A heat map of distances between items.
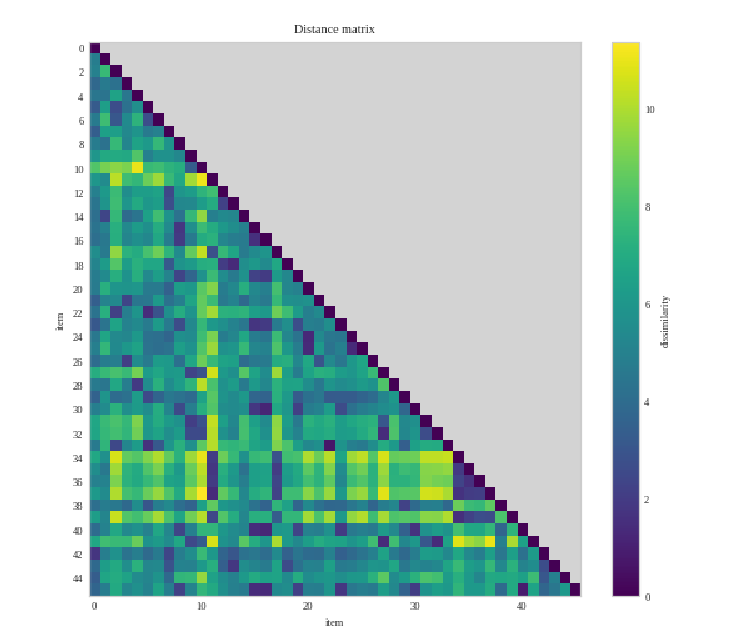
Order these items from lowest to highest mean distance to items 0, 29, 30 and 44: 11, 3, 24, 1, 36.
24, 3, 1, 36, 11
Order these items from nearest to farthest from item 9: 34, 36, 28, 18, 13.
13, 18, 28, 36, 34
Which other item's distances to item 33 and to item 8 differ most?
22
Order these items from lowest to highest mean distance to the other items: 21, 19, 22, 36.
19, 21, 22, 36
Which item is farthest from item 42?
10
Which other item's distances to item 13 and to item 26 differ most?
18
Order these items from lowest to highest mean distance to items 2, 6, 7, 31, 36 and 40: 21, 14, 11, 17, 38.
38, 21, 14, 17, 11
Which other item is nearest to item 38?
29
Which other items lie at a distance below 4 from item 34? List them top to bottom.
11, 17, 35, 36, 37, 39
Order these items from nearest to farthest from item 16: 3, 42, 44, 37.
42, 3, 44, 37
